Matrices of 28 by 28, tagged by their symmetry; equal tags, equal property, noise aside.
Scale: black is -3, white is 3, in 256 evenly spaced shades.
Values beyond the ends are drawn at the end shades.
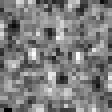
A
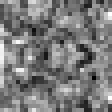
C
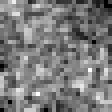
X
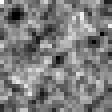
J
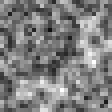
J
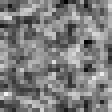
C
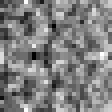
C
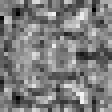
C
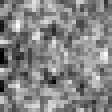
C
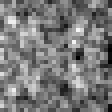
C
